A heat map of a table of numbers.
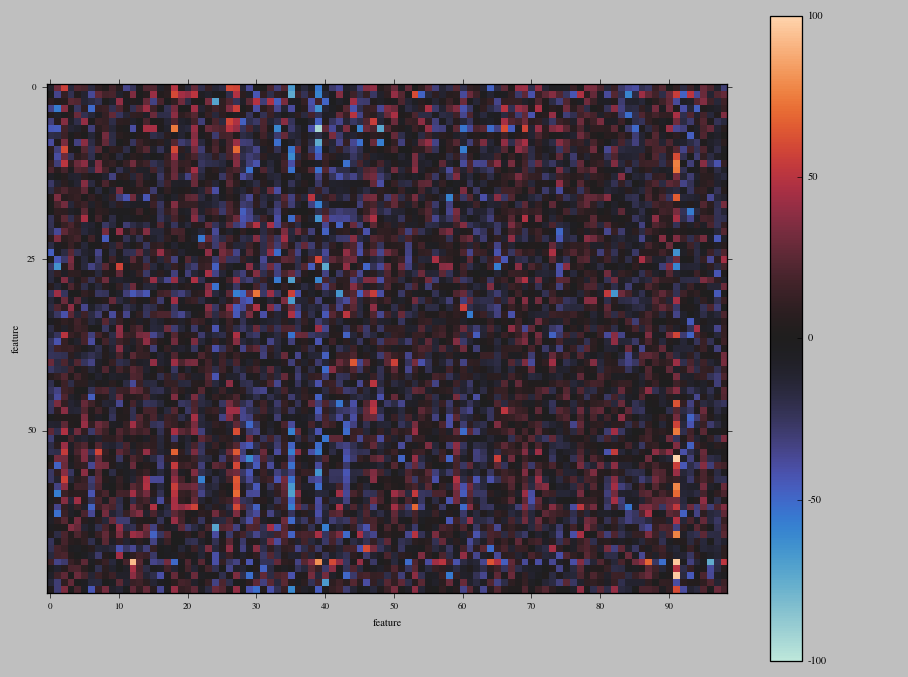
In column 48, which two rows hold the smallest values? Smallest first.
6, 8
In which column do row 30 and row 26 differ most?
1
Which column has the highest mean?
91
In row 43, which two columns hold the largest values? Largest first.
47, 26
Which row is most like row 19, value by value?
56
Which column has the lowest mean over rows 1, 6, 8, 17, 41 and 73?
39
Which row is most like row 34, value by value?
7
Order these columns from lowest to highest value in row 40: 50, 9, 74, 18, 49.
74, 9, 49, 18, 50
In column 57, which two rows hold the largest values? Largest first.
69, 26
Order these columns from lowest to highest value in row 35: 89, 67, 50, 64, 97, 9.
97, 89, 9, 50, 64, 67
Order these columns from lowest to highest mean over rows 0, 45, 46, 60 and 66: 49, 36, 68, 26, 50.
36, 49, 50, 68, 26
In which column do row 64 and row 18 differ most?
24
